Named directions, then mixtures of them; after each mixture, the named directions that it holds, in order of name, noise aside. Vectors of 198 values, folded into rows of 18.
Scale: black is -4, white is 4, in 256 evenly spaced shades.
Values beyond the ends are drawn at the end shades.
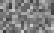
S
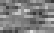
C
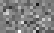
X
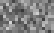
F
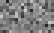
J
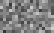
F, S.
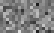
F, X.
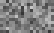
F, J, X.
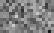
F, J.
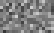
F, J, S.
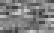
C.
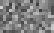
F, S.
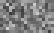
F, J.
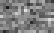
C, J, X.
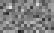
S, X.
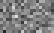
J, S, X.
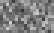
F.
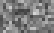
C, F, S.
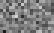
J, S, X.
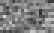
C, F.
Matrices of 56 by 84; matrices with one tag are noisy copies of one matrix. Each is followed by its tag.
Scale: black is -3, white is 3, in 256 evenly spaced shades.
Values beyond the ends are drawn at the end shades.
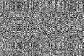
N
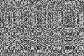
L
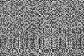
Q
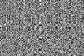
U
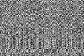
Q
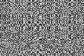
U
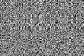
U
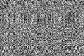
L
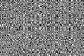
U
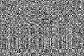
Q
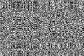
N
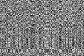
Q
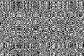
N
